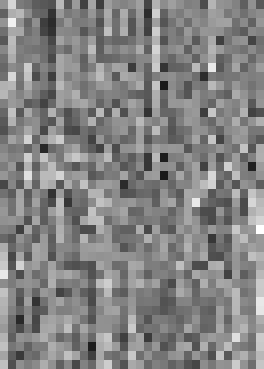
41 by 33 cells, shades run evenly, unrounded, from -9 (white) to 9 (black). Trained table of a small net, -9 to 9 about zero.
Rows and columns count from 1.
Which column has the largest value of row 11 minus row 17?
18
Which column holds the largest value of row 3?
7
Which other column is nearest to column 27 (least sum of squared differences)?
4
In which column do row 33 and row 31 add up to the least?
1
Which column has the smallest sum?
33
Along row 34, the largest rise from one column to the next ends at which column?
5
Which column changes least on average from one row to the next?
22
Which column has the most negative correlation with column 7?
12
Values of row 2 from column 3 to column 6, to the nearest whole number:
-4 -1 2 2
